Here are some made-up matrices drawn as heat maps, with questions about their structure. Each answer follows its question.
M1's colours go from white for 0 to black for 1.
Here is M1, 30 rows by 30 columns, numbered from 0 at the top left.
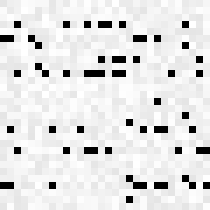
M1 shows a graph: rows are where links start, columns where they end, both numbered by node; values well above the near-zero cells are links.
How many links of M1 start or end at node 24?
1
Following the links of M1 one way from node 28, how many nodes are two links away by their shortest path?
7
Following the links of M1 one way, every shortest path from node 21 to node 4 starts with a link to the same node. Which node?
node 9
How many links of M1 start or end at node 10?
10
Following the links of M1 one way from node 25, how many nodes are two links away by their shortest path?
10
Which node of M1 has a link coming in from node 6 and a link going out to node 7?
node 26
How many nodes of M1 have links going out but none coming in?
4
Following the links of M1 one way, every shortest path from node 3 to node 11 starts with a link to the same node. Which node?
node 17
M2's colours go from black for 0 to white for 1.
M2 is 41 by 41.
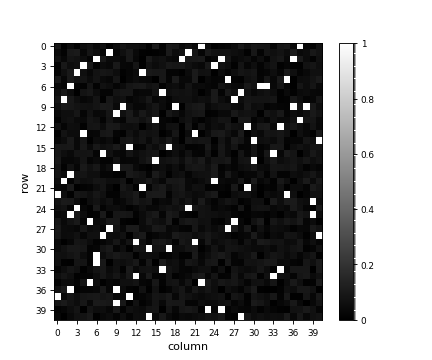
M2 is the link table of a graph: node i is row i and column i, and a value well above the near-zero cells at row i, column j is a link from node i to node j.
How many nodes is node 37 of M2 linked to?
2
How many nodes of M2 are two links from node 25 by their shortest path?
4
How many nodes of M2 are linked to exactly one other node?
7
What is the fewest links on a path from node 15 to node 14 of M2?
3
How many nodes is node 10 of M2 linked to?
1
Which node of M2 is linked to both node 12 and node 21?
node 29
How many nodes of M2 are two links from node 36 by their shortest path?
6
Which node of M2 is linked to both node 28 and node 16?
node 7
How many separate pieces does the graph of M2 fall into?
2
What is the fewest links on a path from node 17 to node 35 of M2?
6
